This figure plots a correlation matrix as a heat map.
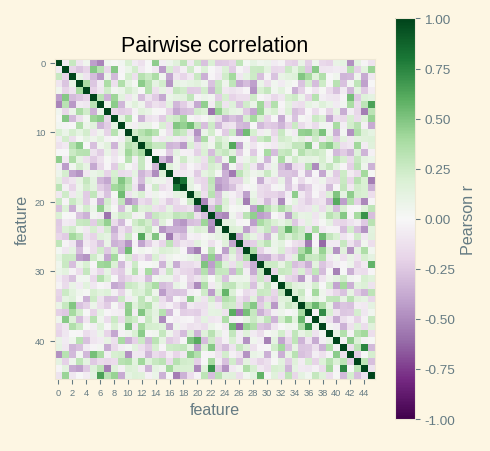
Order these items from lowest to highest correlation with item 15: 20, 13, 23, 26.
26, 20, 13, 23
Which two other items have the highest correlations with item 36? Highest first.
38, 25
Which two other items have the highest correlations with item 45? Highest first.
6, 29
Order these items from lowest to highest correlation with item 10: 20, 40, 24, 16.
20, 40, 24, 16
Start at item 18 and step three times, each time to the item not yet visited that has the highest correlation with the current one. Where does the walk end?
19
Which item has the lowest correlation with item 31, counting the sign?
35
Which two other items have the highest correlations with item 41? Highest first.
44, 22
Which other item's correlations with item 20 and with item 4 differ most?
40
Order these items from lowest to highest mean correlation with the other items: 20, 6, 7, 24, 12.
20, 7, 24, 6, 12
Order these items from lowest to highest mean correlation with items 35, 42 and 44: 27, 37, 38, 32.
32, 38, 27, 37
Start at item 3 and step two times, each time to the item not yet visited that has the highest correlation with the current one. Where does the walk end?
25
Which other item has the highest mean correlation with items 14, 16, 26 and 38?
0
